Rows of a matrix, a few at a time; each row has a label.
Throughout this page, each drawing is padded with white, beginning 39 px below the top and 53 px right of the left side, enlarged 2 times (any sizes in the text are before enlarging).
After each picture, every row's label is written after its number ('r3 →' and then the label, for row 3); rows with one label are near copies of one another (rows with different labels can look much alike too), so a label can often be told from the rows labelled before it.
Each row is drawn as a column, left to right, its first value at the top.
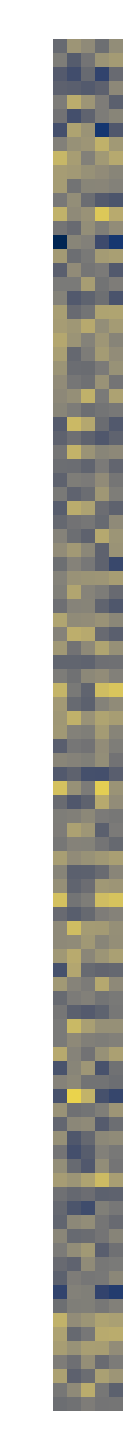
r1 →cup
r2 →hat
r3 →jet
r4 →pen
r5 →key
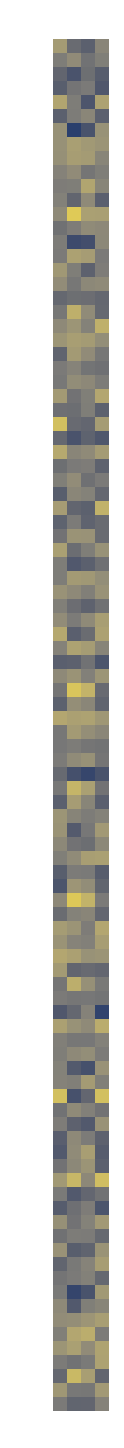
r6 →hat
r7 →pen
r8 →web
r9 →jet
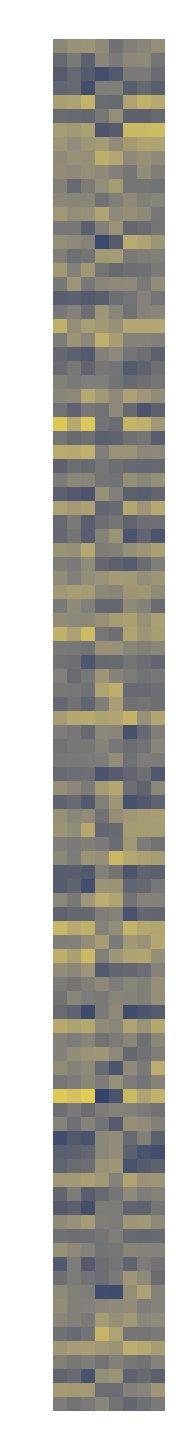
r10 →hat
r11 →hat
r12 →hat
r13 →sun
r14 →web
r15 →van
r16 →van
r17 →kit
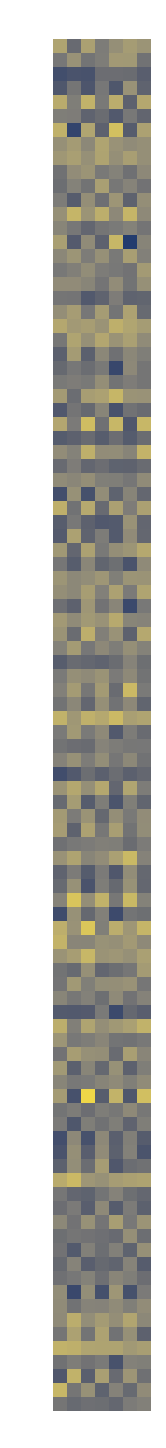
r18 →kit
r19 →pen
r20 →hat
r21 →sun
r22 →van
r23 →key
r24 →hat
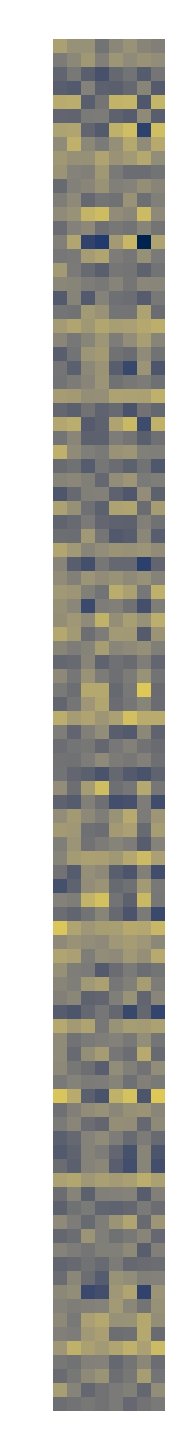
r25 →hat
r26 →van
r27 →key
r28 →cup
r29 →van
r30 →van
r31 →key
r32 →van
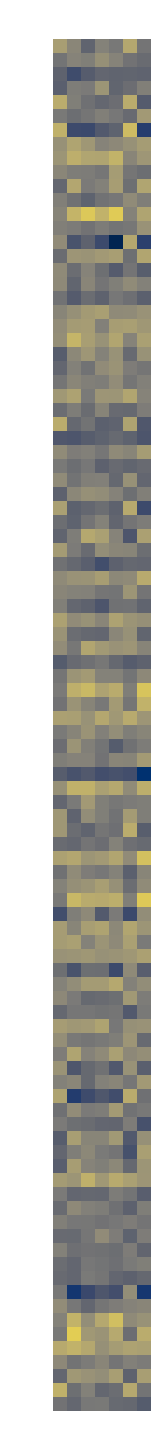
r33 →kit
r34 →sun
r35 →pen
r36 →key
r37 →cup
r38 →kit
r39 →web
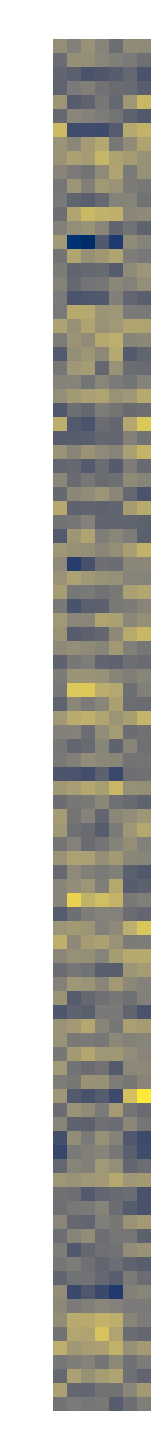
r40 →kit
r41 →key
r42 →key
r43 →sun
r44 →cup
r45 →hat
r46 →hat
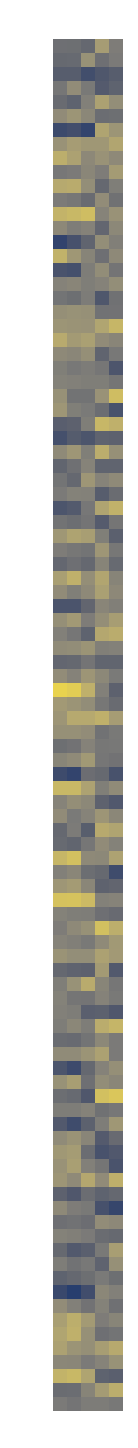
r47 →web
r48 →web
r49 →pen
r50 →hat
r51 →jet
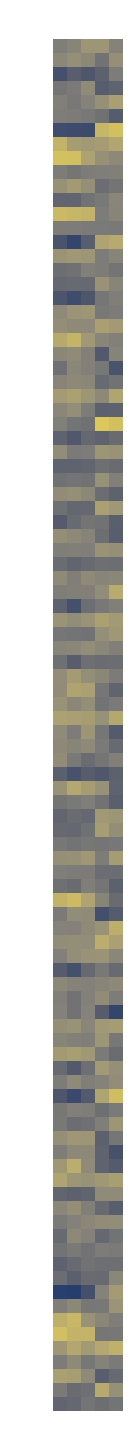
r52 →sun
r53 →sun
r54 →sun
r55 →kit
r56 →van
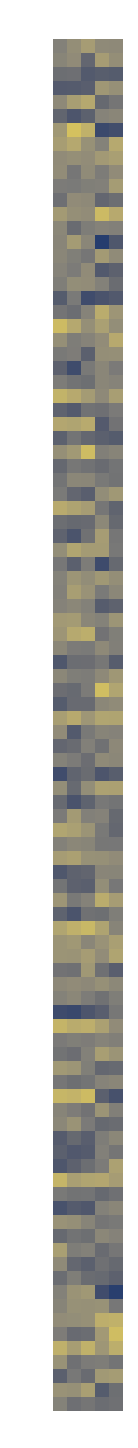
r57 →jet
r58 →van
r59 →hat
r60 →key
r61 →sun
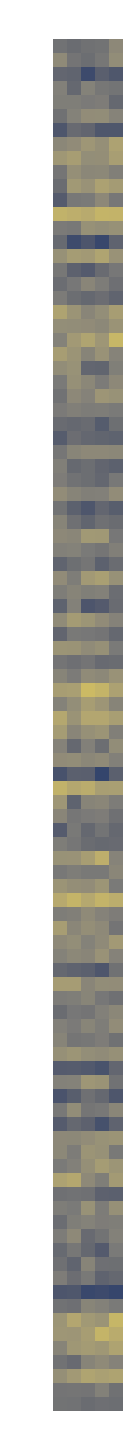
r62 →pen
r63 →cup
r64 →web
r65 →web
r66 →sun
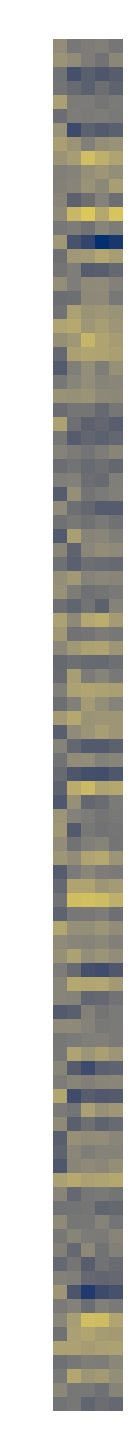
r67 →van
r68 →pen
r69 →cup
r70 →cup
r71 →cup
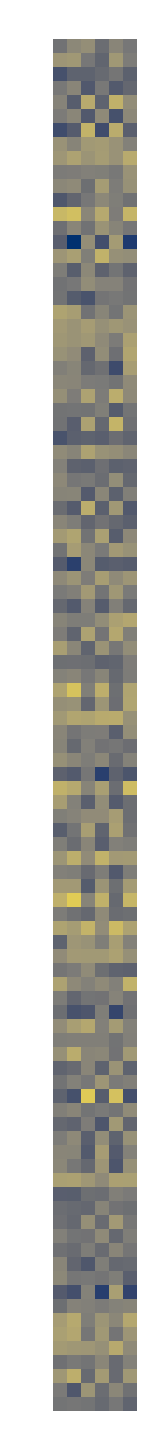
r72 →pen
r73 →key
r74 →hat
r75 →web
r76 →van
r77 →cup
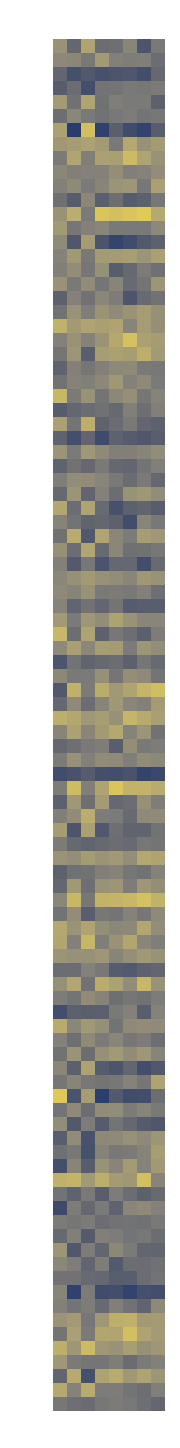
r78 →jet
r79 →pen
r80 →kit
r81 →pen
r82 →cup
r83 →sun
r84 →pen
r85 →web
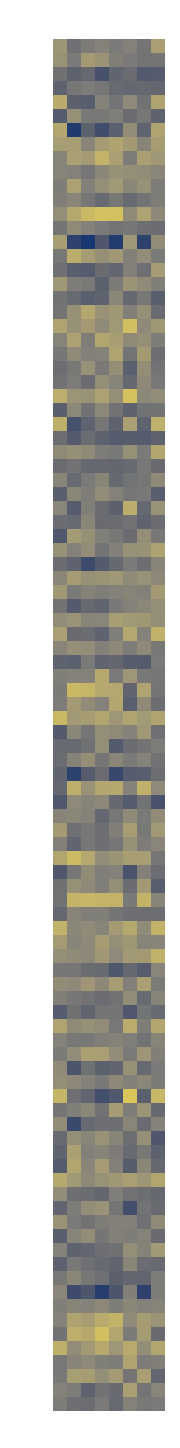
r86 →van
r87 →web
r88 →key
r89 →sun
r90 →cup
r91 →jet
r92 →cup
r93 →hat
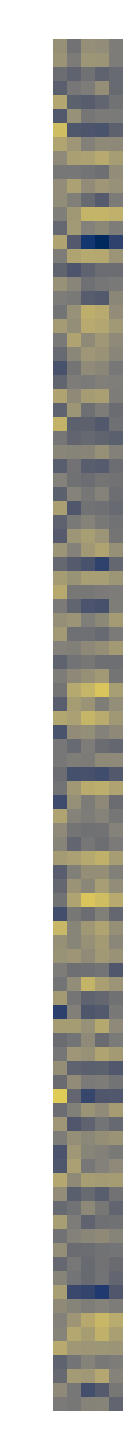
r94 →van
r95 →web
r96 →key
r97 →key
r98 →cup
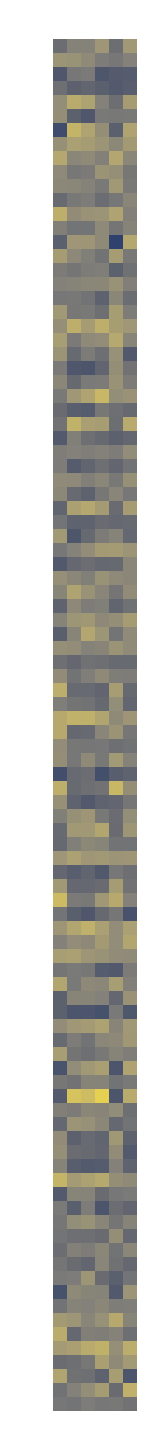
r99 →pen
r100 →van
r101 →van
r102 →jet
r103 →cup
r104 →kit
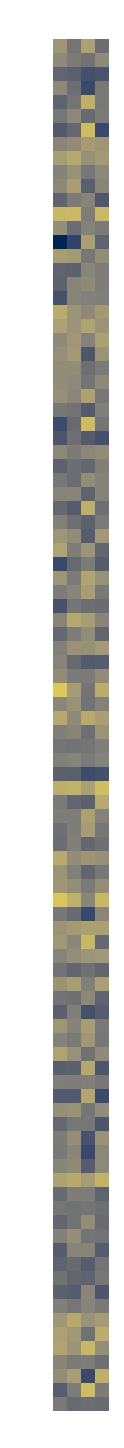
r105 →key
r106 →cup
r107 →kit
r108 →pen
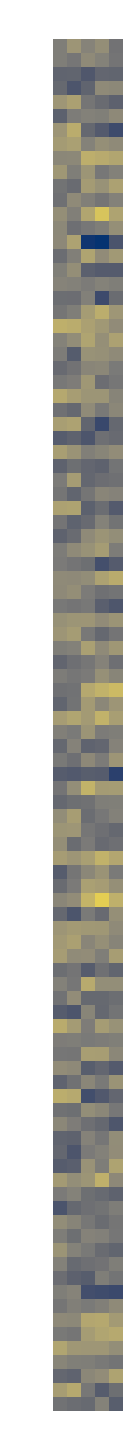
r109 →jet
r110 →kit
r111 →cup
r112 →key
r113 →web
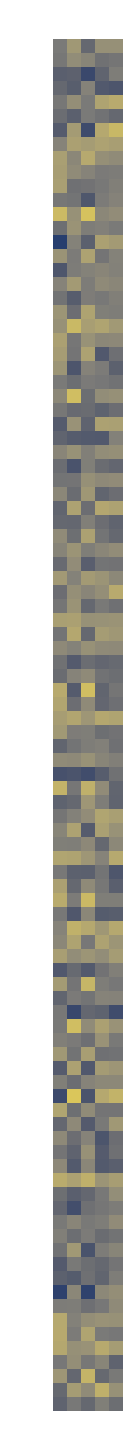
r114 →cup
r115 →jet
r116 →pen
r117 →kit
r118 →van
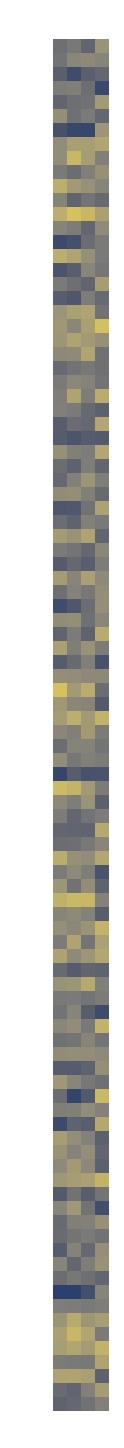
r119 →web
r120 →sun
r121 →pen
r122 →jet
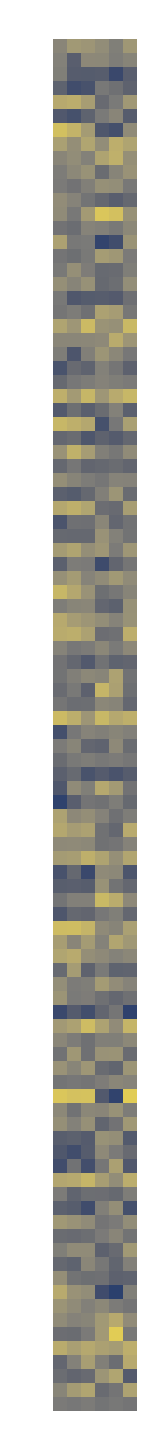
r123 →van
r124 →hat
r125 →jet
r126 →key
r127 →sun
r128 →jet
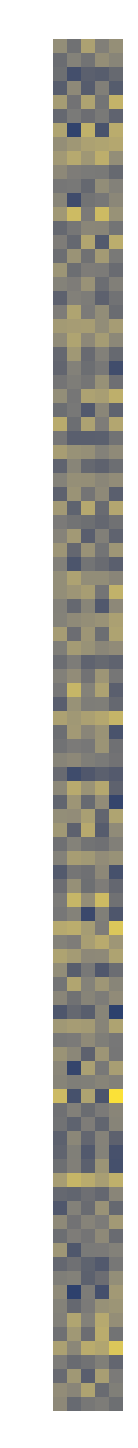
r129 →hat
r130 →pen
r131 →kit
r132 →sun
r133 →van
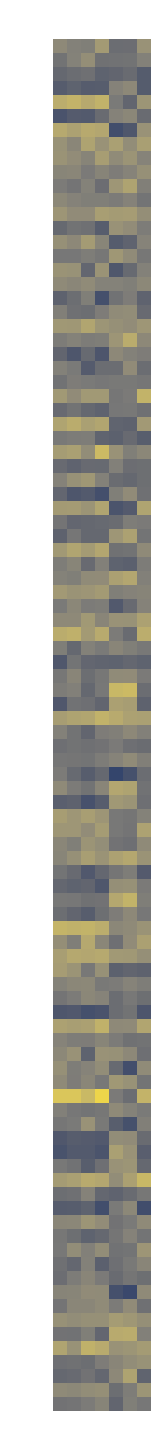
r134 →hat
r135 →hat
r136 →van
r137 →hat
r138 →web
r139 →web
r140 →jet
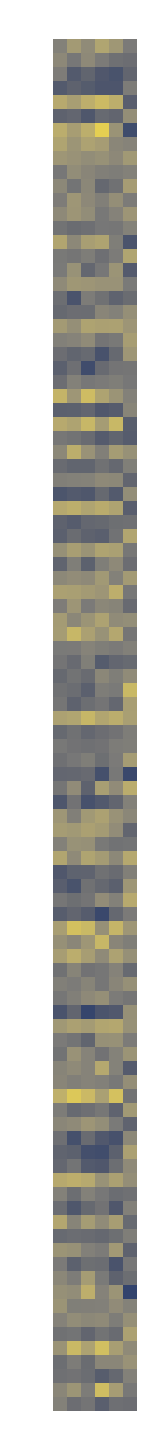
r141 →van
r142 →hat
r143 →van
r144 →kit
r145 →hat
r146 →web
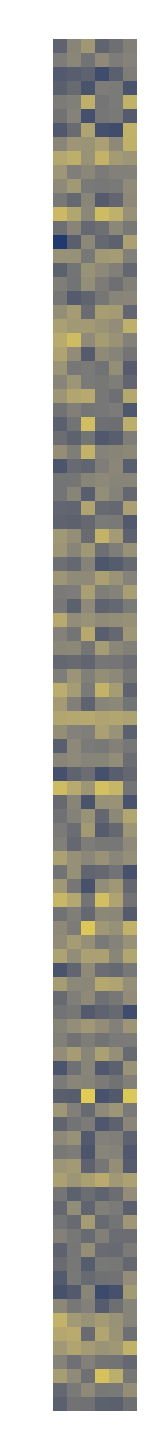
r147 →cup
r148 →sun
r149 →hat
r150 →pen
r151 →pen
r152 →van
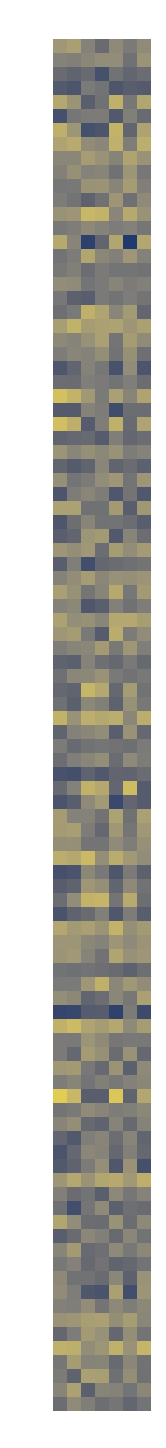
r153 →van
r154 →jet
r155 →key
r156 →pen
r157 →van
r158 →cup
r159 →van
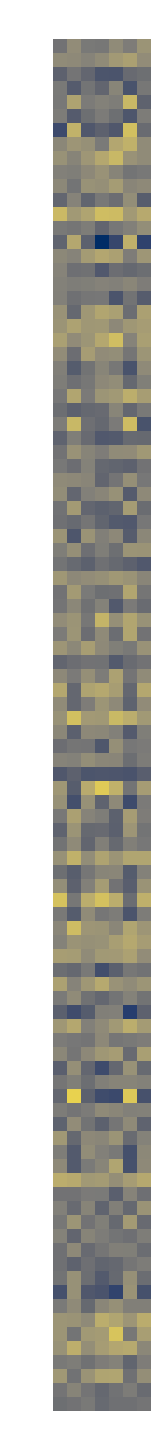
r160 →pen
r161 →van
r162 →pen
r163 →cup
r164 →sun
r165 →van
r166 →key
